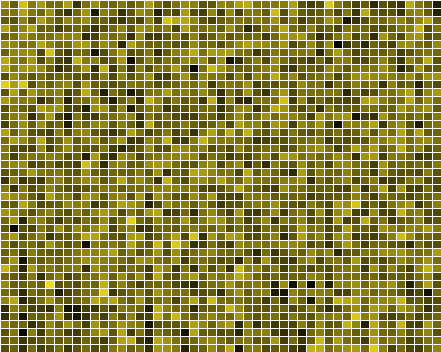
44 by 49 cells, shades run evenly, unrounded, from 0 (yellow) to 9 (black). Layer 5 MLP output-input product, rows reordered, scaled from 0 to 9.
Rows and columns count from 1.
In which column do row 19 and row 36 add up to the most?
33
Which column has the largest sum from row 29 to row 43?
3
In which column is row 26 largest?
17
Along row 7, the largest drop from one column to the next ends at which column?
6
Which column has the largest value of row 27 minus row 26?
40
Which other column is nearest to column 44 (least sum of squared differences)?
49
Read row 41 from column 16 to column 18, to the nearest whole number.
4 8 6
